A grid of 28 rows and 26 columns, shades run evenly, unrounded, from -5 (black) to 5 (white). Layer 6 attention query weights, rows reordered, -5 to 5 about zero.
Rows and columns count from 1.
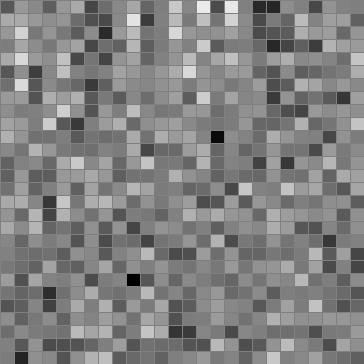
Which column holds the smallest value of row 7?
7
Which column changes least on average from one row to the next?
12
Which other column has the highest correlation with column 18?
26
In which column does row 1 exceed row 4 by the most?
17
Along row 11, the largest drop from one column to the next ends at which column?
16
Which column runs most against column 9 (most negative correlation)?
6
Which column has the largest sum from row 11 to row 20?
20
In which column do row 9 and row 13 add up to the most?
5
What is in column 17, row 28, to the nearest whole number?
0
